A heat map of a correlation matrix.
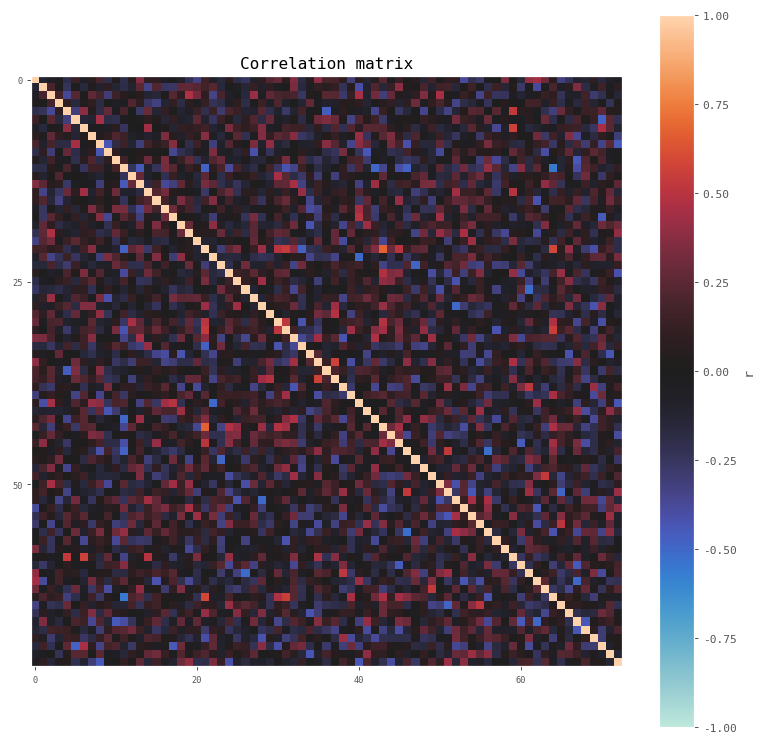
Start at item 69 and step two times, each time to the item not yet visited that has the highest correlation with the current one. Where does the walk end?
61
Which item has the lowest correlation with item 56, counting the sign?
46
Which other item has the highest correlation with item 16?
40
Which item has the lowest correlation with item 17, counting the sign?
70
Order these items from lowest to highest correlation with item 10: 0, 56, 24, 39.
24, 0, 39, 56
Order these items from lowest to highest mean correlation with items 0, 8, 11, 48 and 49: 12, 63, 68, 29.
12, 68, 29, 63
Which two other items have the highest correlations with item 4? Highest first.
59, 6
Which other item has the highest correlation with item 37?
35
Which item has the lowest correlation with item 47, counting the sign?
23
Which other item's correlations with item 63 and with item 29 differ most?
49
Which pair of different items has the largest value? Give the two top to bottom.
21, 43
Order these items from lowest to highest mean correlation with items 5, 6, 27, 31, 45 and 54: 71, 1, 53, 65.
53, 1, 65, 71
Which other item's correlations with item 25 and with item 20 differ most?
43
